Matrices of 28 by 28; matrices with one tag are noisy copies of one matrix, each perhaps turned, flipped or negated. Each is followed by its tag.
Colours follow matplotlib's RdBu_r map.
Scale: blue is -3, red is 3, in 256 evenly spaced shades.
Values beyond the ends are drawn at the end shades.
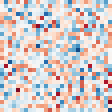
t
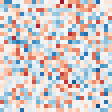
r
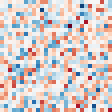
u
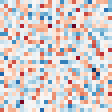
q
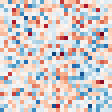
r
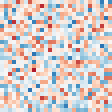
q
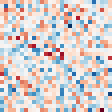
t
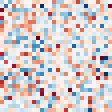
t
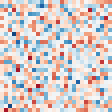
q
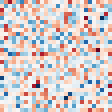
t
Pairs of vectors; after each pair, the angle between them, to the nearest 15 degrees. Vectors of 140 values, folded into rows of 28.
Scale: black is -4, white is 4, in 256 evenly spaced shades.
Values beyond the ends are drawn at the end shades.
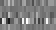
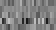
150 degrees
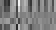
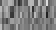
120 degrees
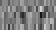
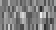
165 degrees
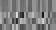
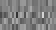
150 degrees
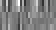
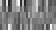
30 degrees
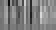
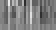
165 degrees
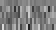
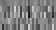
150 degrees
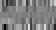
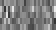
90 degrees
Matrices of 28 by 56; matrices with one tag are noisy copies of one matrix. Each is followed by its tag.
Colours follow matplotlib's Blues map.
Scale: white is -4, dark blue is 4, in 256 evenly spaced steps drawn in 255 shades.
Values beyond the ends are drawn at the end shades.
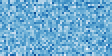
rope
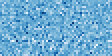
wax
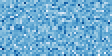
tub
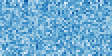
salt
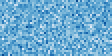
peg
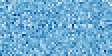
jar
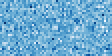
tub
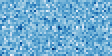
tub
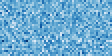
wax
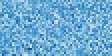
peg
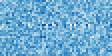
jar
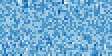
salt
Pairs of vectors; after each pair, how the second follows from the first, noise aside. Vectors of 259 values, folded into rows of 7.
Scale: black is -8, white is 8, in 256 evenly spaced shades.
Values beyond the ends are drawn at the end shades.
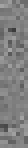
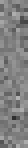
reversed.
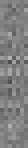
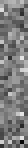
wrapped around, scaled up.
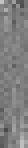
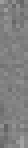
shrunk.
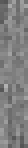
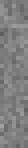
wrapped around, negated, shrunk.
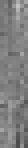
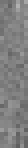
shrunk.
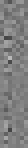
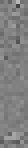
wrapped around, partly zeroed.
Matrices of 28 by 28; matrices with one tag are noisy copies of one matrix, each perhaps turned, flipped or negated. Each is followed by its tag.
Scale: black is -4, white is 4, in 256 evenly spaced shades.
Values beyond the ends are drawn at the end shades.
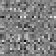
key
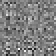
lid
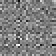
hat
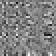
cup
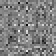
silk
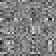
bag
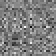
silk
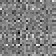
hat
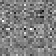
silk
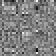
bag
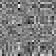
bag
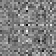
silk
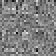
bag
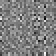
hat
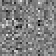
key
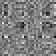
bag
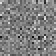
hat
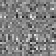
key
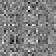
silk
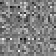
key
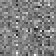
key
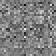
silk
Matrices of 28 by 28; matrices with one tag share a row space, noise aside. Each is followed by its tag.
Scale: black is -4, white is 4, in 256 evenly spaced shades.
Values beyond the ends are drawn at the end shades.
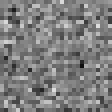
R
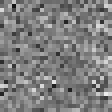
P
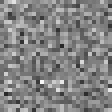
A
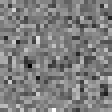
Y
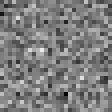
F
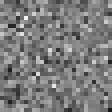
A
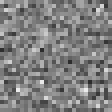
P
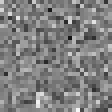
Y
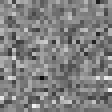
P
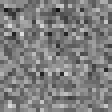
A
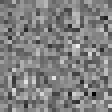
Y
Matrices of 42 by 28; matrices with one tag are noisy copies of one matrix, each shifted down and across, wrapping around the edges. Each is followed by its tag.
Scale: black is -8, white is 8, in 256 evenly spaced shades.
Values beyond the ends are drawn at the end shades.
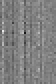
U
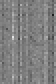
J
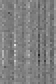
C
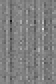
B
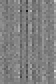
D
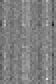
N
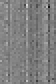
U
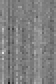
N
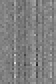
U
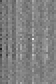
C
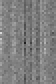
C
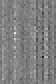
D
